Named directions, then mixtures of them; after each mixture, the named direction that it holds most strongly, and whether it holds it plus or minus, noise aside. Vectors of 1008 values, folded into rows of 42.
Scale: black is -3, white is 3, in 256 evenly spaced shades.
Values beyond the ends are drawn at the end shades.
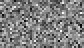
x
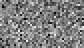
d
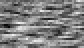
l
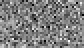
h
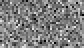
h, plus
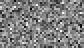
x, plus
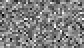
x, plus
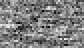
l, minus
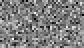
h, plus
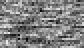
l, minus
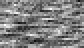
l, minus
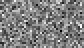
x, minus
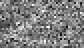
h, minus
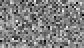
h, plus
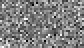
d, minus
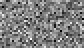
x, minus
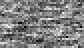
l, minus
